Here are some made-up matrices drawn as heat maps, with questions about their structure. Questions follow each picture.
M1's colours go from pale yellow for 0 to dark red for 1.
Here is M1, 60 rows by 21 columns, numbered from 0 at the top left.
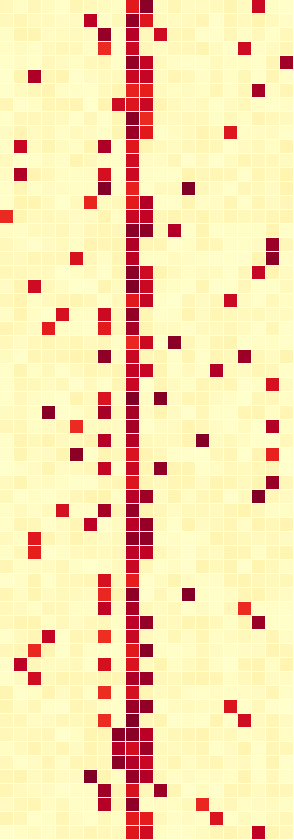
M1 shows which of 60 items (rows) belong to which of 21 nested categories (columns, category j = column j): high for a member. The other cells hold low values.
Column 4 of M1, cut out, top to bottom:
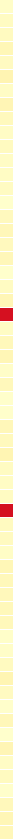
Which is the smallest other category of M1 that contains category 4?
7
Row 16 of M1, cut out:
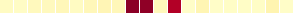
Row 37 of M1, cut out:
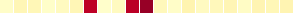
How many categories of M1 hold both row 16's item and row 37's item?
2
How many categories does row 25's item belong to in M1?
3
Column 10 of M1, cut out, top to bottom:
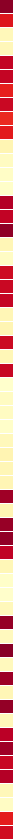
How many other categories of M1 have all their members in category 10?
9
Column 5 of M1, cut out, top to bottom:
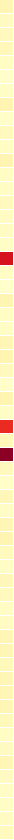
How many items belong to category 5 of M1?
3
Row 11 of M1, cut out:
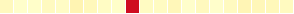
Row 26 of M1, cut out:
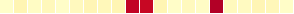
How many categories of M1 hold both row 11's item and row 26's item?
1
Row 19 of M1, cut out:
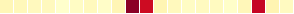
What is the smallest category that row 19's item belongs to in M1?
18
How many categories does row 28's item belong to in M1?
3
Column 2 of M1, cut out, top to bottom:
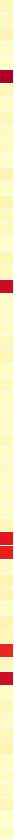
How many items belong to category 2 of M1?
6
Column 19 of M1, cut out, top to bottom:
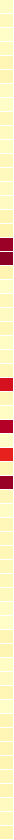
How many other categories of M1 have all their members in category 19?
1
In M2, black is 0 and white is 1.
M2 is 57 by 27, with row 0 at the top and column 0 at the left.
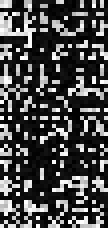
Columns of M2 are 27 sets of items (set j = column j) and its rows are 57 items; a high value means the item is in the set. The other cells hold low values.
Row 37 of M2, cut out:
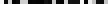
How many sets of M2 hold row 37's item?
10
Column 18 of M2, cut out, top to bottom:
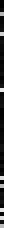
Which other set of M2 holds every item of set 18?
24
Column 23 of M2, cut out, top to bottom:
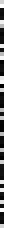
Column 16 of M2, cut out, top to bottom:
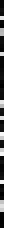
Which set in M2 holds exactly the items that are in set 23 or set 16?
2
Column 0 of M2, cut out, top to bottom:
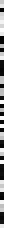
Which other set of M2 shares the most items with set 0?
6
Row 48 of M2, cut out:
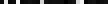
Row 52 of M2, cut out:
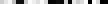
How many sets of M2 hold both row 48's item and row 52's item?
4
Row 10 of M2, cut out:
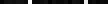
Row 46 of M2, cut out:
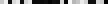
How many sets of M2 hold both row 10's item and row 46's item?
2
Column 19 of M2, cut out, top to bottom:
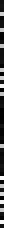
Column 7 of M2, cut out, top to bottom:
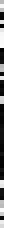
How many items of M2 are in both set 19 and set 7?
8
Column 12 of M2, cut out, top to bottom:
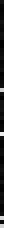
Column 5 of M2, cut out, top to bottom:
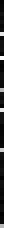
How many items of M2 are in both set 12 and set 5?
2
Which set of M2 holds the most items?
1
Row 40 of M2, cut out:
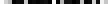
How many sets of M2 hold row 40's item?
10
